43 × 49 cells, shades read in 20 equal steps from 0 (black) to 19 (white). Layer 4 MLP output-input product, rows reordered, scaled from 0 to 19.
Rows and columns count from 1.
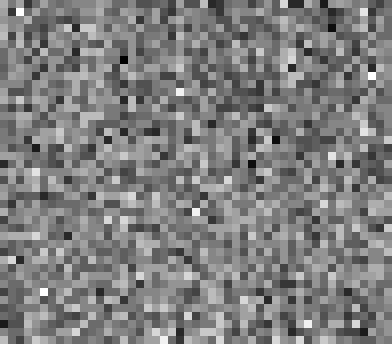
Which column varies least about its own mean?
7
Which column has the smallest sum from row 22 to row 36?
37
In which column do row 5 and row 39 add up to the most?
10
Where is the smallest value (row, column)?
8, 16
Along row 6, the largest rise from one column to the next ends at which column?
39
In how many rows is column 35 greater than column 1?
20
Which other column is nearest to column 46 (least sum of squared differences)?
3
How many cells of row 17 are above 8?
32
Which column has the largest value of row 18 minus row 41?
34
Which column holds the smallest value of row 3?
18
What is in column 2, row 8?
11
